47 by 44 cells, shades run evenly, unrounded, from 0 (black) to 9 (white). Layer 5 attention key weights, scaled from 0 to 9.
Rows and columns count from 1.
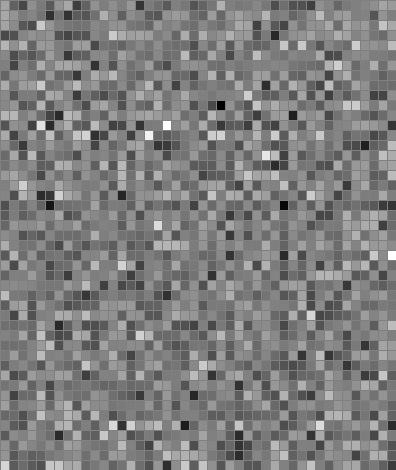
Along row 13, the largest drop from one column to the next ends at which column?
6
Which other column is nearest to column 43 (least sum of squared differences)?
12
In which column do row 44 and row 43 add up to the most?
36
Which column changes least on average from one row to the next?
4
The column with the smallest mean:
32
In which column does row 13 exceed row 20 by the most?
5
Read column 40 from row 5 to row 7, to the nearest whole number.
7 5 4
